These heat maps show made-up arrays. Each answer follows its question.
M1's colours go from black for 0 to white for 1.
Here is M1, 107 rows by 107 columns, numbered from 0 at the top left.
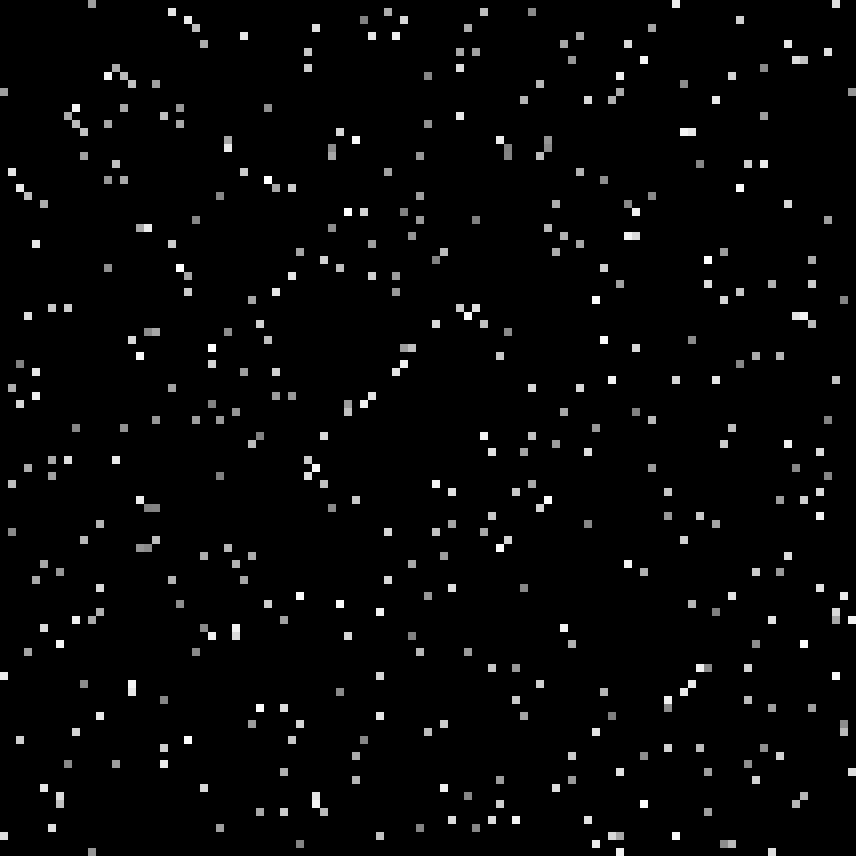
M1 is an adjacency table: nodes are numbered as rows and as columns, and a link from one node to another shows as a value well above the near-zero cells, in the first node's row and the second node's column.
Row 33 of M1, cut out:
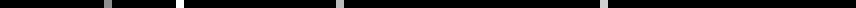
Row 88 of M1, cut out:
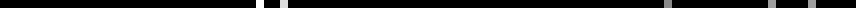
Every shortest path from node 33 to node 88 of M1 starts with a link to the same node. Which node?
node 13
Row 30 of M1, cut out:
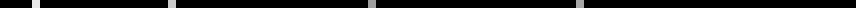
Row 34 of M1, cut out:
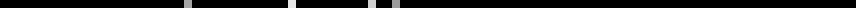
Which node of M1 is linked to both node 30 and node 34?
node 46
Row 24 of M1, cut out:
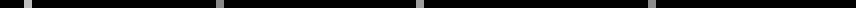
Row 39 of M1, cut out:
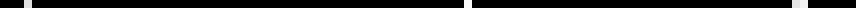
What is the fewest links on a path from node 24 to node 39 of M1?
2
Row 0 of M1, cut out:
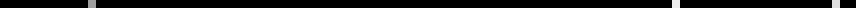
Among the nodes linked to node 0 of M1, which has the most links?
node 104
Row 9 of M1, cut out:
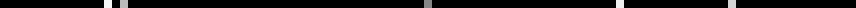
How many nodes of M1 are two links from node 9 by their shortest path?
9
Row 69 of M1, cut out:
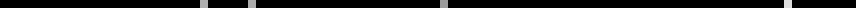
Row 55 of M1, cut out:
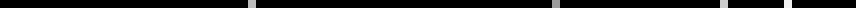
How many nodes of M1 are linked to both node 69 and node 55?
2
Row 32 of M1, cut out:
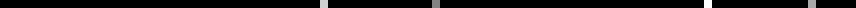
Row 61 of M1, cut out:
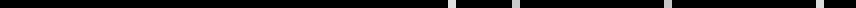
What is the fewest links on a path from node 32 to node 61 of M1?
3
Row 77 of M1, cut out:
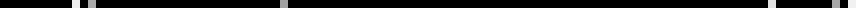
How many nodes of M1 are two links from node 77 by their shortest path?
10
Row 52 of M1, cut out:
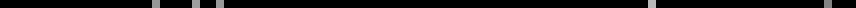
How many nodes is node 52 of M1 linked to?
5
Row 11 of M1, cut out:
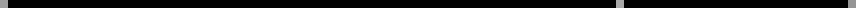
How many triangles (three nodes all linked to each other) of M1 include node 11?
1
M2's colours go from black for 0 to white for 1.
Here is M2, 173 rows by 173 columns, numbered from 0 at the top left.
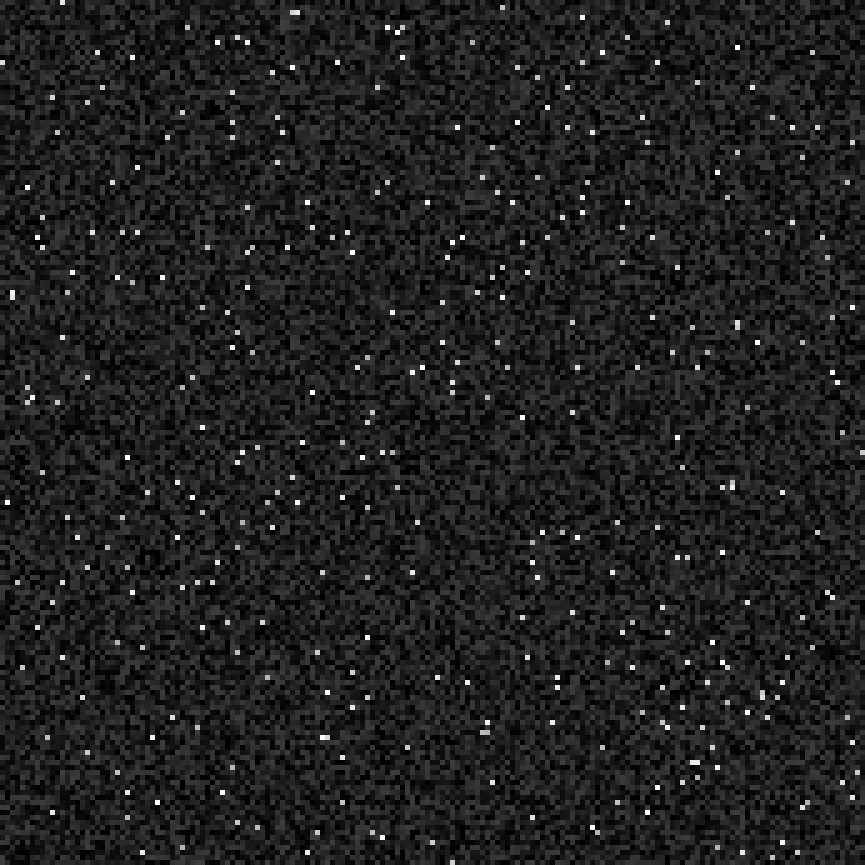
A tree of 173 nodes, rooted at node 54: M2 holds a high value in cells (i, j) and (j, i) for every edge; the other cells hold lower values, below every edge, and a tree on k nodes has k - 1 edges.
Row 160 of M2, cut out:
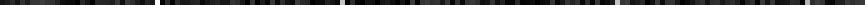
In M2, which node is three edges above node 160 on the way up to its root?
48
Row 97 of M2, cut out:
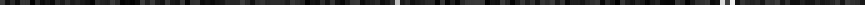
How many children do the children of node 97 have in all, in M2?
3
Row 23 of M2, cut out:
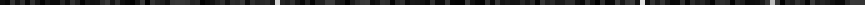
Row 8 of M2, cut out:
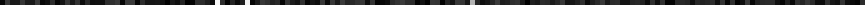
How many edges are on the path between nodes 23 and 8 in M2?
9
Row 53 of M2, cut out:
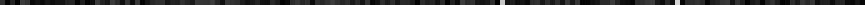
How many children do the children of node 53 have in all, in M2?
2
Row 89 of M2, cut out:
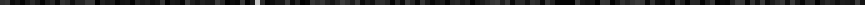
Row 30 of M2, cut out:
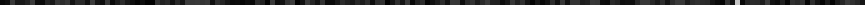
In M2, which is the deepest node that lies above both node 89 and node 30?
147
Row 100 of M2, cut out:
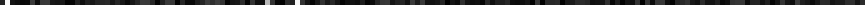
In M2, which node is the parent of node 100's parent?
135
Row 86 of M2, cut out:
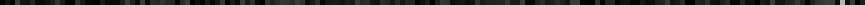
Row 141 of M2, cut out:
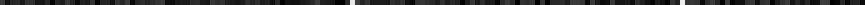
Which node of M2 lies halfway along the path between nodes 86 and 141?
156
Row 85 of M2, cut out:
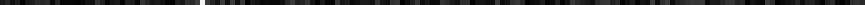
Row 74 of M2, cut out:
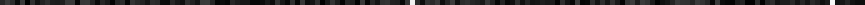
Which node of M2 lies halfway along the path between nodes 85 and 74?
47
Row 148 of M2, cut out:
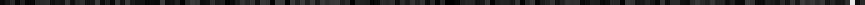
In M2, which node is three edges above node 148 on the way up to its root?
129
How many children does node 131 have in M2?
2
